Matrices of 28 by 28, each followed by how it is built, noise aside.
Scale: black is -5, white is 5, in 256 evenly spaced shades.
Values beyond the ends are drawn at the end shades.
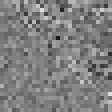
upper triangular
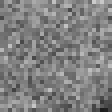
smooth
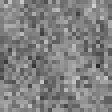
smooth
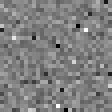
sparse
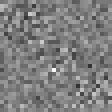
block diagonal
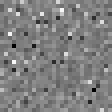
sparse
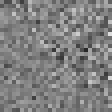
upper triangular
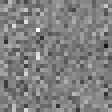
uneven columns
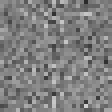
uneven columns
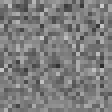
low rank
